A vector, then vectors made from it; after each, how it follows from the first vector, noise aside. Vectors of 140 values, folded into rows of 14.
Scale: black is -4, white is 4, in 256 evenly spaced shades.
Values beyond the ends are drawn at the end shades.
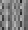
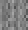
wrapped around, shrunk.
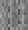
wrapped around, shrunk.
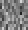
sign-scrambled.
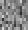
sign-scrambled.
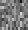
sign-scrambled.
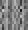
wrapped around.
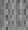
reversed, shrunk.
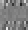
reversed, negated, partly zeroed.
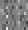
reversed, negated, partly zeroed.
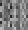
wrapped around.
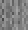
wrapped around, shrunk.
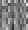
wrapped around, negated.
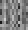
wrapped around.
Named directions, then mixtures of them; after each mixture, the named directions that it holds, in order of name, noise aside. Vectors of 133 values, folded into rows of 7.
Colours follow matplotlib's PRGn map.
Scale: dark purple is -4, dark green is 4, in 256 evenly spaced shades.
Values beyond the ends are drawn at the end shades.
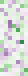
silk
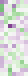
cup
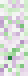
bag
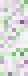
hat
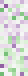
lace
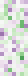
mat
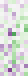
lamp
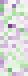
cup.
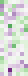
cup, lamp.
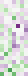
lace, lamp.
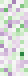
hat, mat, silk.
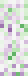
bag, lamp, silk.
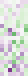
lamp.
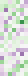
hat.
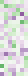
hat, lace.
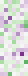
hat, mat.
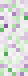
cup, lace.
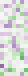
lace, mat, silk.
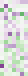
lace, lamp.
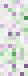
bag, lace, lamp.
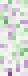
hat, lamp.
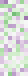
cup, lace.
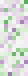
hat.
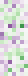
bag, cup, mat.
